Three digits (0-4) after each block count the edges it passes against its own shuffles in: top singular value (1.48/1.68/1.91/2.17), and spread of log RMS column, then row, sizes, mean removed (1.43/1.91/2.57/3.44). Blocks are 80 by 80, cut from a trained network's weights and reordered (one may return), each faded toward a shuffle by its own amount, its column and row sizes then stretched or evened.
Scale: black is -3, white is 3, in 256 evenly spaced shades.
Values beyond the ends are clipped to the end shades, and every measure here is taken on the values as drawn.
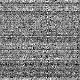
4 2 2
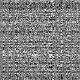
4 4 1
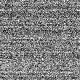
2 0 0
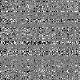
0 3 4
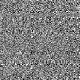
3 1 2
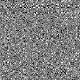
3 2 2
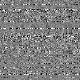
0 1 4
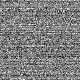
2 0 2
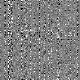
2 4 1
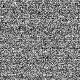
0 1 1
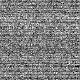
4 2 1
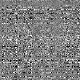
0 3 4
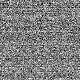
1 1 1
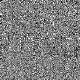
0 2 2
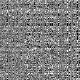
3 4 0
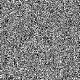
0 1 1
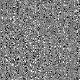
1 3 0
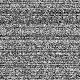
4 0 0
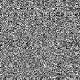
3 1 2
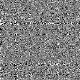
0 2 3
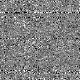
1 2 3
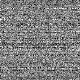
2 1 3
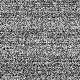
2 0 0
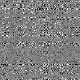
3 2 4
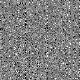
0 3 0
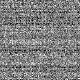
3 2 2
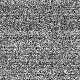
1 1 0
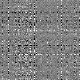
2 4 2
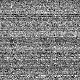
4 2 2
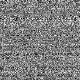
0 0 3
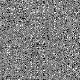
2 2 0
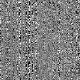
1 4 1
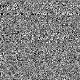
1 1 3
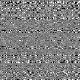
4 1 4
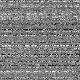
4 0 4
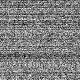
4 1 1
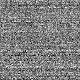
2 1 2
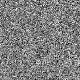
1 0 1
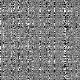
3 4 2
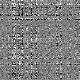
2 4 3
